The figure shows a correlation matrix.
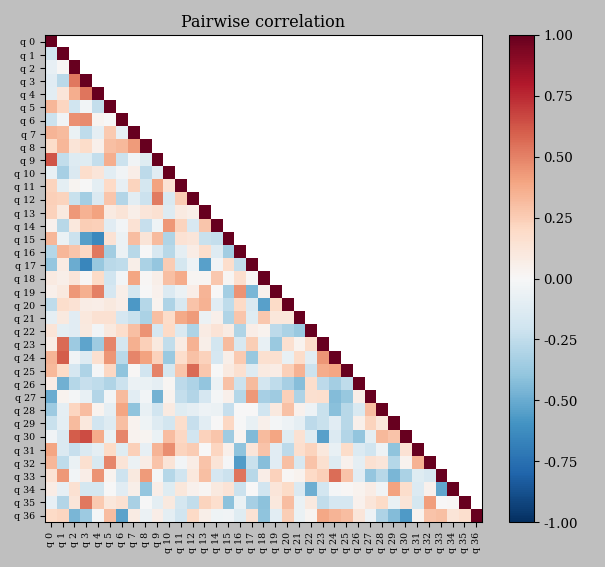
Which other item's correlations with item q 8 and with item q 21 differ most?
q 22
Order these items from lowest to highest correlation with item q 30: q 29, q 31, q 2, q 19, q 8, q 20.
q 20, q 8, q 31, q 29, q 19, q 2
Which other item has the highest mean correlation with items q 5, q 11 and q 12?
q 9
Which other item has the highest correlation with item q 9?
q 0
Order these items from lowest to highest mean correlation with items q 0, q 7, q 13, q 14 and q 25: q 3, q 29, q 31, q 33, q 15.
q 29, q 3, q 15, q 33, q 31
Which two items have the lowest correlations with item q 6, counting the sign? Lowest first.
q 36, q 25
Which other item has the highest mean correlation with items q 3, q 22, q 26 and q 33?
q 8
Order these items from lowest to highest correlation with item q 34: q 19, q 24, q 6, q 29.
q 6, q 24, q 19, q 29
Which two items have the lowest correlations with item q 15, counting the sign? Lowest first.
q 4, q 3
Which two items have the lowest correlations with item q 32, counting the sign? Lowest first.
q 16, q 18
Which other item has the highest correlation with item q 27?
q 17
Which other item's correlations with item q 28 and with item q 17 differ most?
q 3
